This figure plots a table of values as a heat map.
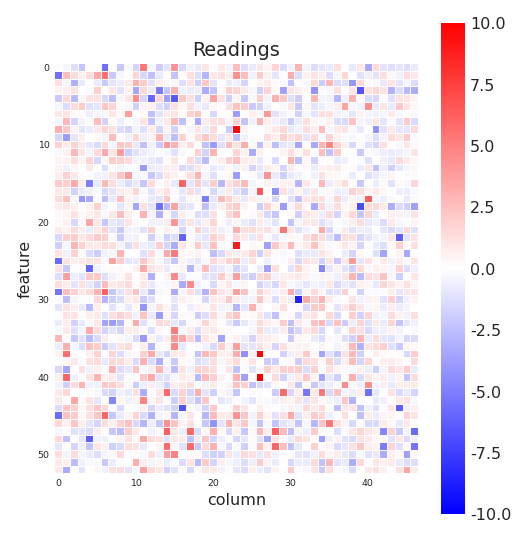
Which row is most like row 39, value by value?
9
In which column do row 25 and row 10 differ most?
0
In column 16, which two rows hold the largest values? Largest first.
15, 35
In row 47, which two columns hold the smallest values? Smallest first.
46, 42
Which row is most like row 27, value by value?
36
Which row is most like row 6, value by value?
14
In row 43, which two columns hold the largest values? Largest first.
11, 2
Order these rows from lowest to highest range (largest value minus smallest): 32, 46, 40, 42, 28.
32, 28, 46, 42, 40
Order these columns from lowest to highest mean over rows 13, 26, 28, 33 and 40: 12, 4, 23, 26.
4, 23, 12, 26
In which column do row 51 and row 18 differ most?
39
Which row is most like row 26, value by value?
48
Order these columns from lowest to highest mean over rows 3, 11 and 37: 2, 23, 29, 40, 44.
29, 44, 40, 2, 23
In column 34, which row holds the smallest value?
26
